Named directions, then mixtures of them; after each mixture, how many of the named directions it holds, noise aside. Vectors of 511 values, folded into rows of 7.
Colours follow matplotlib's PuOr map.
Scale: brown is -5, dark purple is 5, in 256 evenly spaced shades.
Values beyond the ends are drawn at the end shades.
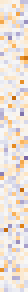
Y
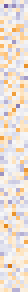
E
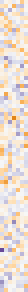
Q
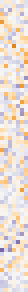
three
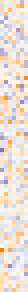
two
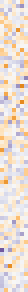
two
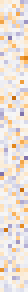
one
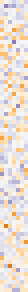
one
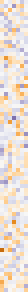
one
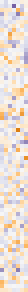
three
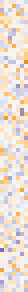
two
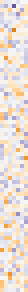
three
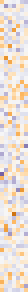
three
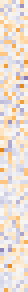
two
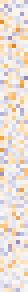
three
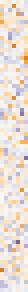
two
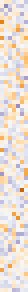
three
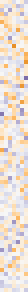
three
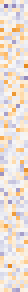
one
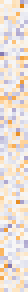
three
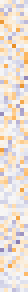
three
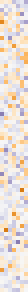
three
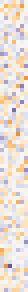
three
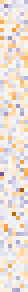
two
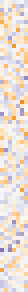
three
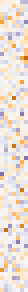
one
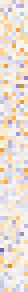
two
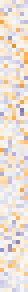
three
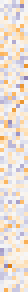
three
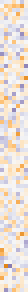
three
